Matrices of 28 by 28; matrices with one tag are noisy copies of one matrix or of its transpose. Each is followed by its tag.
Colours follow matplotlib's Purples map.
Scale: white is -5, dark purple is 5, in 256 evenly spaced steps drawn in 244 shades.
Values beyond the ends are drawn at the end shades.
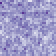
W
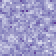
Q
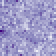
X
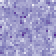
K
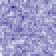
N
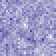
X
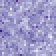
X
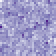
K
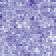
X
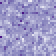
W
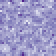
Q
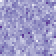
K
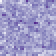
K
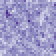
N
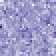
K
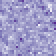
Q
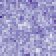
X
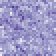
N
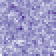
N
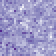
X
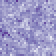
X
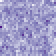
K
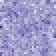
K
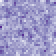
K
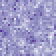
X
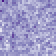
W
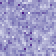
W
